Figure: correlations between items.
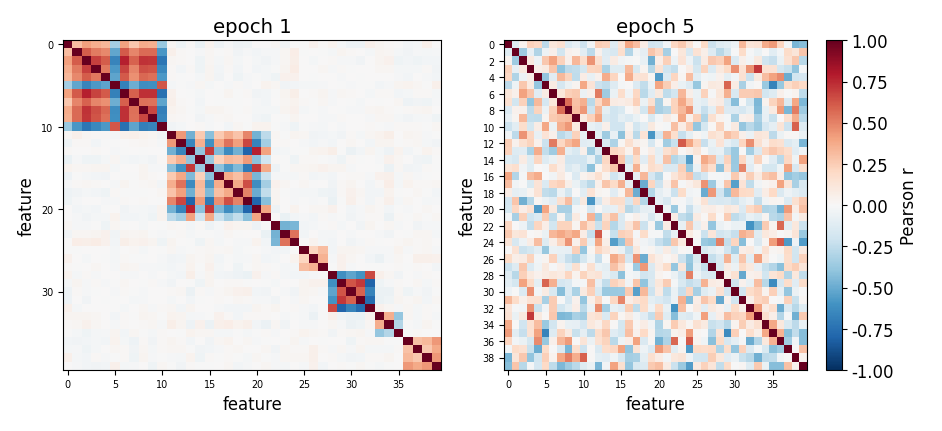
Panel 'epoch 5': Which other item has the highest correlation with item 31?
15
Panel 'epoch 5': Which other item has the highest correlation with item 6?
12
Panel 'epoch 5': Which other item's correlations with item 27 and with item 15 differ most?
17
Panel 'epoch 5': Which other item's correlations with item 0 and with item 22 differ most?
32
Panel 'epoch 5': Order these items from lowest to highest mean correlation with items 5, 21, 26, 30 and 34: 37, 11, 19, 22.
19, 37, 22, 11
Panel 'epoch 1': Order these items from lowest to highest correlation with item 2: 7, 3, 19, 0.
19, 0, 7, 3
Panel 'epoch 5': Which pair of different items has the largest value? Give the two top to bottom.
3, 33
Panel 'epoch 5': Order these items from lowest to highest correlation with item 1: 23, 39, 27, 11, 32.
11, 27, 32, 23, 39
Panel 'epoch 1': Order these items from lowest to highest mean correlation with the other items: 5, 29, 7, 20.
5, 20, 29, 7
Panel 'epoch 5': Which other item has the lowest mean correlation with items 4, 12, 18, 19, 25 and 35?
5
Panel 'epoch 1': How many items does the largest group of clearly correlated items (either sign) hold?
11
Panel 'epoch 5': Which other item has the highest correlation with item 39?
14
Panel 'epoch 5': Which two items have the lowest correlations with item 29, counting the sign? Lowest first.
35, 18
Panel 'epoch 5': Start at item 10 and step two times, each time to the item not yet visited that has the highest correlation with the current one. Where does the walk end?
8
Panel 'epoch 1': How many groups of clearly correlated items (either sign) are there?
7
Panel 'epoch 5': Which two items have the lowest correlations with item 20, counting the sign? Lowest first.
4, 36
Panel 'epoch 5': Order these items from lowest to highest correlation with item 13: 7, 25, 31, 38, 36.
38, 31, 25, 36, 7
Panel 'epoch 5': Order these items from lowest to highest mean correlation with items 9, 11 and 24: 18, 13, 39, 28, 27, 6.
39, 13, 27, 18, 6, 28
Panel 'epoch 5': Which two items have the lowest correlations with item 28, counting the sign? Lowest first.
31, 15
